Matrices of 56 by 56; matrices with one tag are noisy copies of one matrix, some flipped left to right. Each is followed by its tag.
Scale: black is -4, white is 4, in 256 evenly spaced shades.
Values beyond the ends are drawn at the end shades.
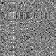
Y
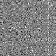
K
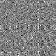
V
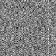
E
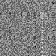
Y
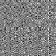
E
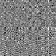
E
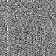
E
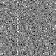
V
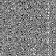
K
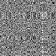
Y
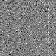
K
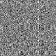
V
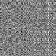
K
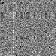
Y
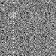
Y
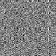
E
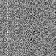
K
